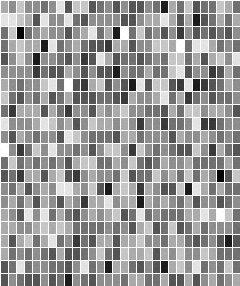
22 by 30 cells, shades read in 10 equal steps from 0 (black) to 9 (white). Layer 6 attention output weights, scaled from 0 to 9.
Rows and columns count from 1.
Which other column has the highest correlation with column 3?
23
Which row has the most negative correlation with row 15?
22
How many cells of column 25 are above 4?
12
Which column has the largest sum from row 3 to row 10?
7
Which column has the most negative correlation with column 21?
11
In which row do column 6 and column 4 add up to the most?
17
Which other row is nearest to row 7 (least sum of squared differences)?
2
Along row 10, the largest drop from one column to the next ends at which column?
26
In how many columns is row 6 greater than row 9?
11
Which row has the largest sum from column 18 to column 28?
4
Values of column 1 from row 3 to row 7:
4 4 3 5 6
